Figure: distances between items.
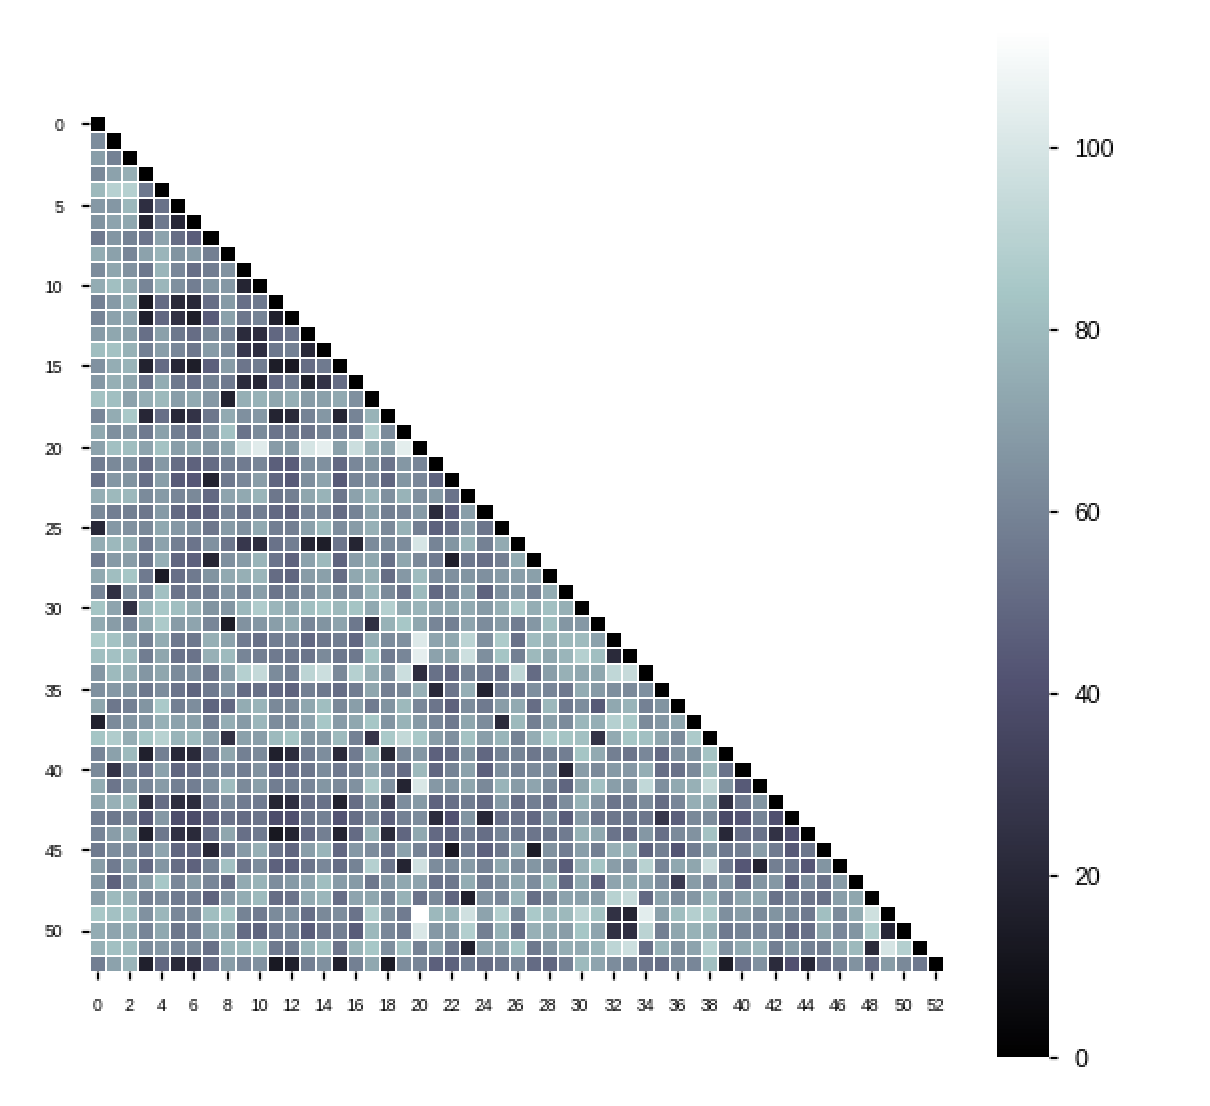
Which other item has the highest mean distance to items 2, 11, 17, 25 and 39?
49
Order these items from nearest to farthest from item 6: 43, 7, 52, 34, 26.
52, 43, 7, 26, 34
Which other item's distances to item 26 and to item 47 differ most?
14
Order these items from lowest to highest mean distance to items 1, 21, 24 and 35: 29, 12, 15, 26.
29, 12, 15, 26
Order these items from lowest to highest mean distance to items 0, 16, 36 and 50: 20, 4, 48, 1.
1, 48, 4, 20
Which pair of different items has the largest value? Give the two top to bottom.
20, 49
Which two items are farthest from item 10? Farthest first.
20, 34
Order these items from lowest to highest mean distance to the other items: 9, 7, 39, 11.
11, 39, 7, 9
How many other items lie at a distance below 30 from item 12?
10
